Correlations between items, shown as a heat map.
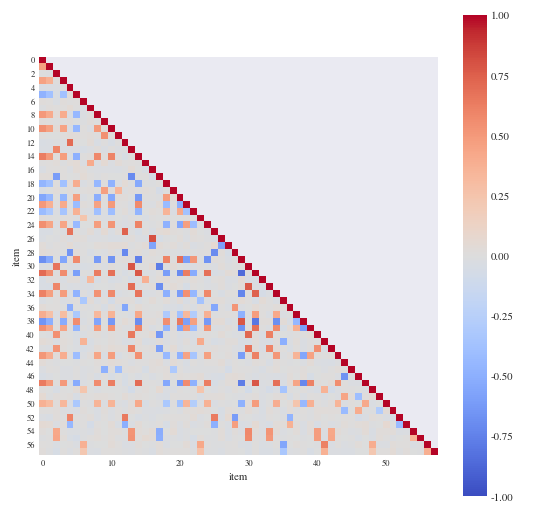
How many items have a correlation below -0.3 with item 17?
8
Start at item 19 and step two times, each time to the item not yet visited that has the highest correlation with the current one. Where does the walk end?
11
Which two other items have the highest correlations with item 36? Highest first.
28, 53
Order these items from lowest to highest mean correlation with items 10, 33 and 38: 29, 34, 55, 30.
34, 29, 55, 30
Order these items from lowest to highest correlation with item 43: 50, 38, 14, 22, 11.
38, 22, 11, 50, 14
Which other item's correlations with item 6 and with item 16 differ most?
26
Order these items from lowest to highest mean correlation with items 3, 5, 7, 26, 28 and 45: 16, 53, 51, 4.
4, 51, 53, 16
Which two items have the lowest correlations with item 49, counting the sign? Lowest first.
46, 51
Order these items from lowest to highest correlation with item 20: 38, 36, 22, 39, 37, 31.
31, 39, 37, 36, 22, 38
